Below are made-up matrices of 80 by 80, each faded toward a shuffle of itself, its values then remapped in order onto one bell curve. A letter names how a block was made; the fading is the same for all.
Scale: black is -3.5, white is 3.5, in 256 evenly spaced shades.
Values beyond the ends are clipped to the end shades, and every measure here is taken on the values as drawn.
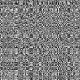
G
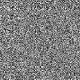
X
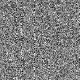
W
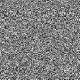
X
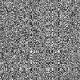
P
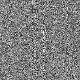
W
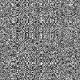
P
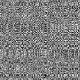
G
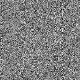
W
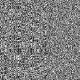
P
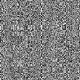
P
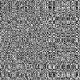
G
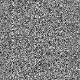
W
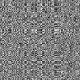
G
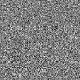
X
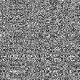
X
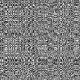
G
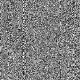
W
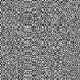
G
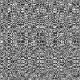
G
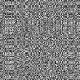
G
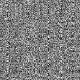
P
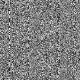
W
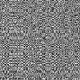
G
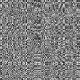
G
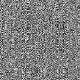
P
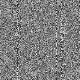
W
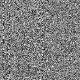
W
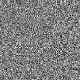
X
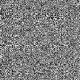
X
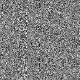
W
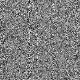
W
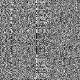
P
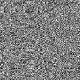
X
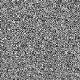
X
